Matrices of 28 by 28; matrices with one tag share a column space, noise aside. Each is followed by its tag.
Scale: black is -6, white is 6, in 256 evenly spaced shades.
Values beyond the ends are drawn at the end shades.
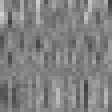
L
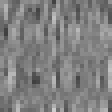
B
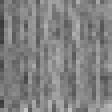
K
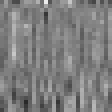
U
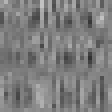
L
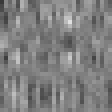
L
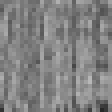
K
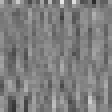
U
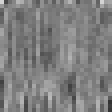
U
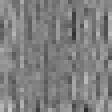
K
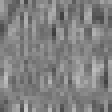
B
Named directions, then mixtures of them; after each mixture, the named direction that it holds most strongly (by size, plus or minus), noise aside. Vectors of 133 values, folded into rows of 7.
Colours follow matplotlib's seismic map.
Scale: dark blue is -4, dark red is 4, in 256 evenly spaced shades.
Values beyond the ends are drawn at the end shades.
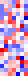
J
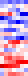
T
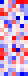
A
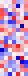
J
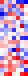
A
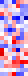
A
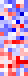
T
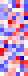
J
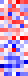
T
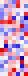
J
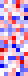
J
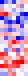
T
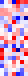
A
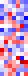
J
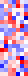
J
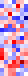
J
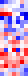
T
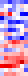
T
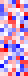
J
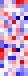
A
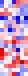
A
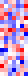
J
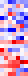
T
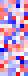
J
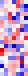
J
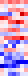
T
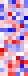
J
